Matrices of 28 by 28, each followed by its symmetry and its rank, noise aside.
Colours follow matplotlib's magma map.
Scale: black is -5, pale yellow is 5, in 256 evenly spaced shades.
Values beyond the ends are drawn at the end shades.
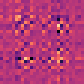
symmetric, rank two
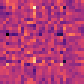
antisymmetric, rank four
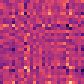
antisymmetric, rank four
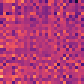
antisymmetric, rank four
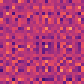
symmetric, rank two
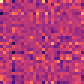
no symmetry, rank four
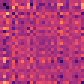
symmetric, rank two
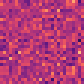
no symmetry, rank four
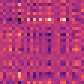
no symmetry, rank two
